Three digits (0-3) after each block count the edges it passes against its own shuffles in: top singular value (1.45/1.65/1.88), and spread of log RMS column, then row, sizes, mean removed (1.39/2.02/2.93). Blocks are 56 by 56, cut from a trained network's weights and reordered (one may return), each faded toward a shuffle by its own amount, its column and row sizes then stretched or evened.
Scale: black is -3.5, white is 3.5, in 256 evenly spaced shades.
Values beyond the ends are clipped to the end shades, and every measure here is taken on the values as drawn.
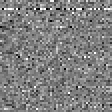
2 0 2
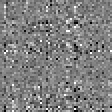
3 2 2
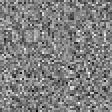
3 1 0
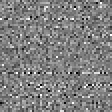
1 0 2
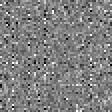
0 2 1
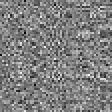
3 1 1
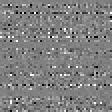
1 1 3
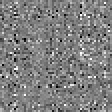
0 2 2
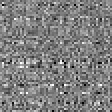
3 0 2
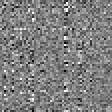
3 2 1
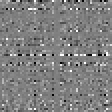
2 2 3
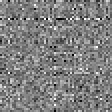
3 1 2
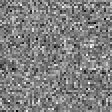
1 0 1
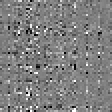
0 3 2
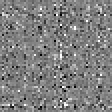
1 2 2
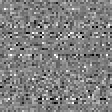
2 0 3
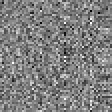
3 1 0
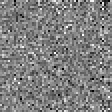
2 1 0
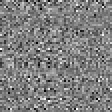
3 1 2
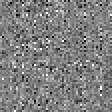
1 2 1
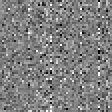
1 2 0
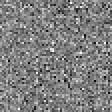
1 0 0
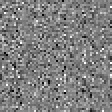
0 2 0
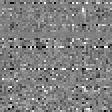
2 1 3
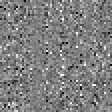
0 2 0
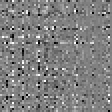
1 3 2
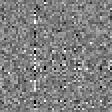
2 2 1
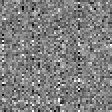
1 2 0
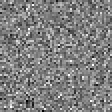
1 1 0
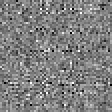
2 1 2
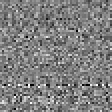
3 0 2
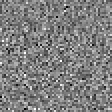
2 0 1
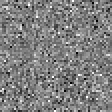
0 0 1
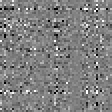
2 2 2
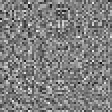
3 1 1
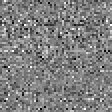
1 0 2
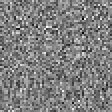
2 0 0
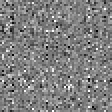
0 2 1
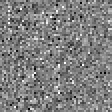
0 1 0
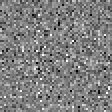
0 1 1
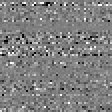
0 0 3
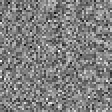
3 0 0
